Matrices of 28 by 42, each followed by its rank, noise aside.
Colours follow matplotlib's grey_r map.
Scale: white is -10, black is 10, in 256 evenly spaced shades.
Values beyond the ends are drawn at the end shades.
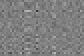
three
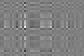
one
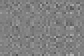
three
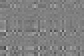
two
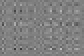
two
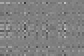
two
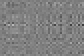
two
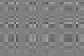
one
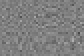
four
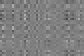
two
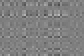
one
